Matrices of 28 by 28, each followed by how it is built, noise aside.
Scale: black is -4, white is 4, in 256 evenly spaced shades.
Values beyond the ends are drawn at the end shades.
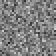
noise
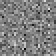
uneven columns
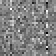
uneven columns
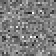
uneven rows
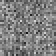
blocks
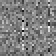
uneven columns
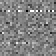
uneven rows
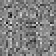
low rank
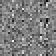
uneven columns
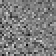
lower triangular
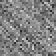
Toeplitz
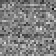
blocks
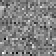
uneven rows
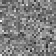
noise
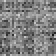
blocks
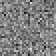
noise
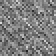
Toeplitz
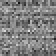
blocks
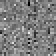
uneven columns
